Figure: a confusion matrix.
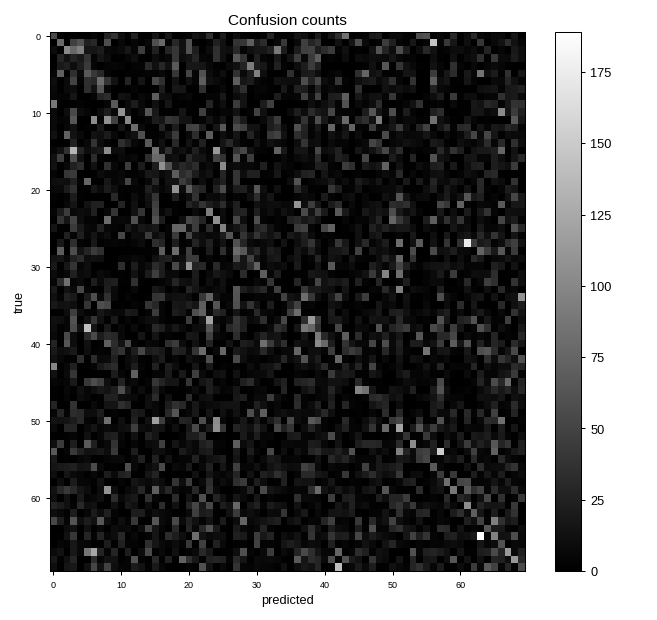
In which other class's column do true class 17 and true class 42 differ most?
25
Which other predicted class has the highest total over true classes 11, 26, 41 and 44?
68
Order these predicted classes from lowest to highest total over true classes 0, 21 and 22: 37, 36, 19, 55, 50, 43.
19, 37, 50, 55, 43, 36
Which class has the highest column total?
27
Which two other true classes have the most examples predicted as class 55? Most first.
41, 0
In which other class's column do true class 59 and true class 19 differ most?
8
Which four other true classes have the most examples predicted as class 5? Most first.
38, 67, 19, 53
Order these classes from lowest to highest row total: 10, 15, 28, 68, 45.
45, 10, 68, 28, 15
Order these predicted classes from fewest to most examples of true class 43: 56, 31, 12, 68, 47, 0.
56, 31, 12, 68, 47, 0
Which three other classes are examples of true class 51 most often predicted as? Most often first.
24, 49, 54
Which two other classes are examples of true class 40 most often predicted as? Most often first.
39, 31
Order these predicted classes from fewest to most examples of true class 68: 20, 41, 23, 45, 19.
45, 23, 20, 41, 19
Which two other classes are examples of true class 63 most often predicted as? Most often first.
65, 28
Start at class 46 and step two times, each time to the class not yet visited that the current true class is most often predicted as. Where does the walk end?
67
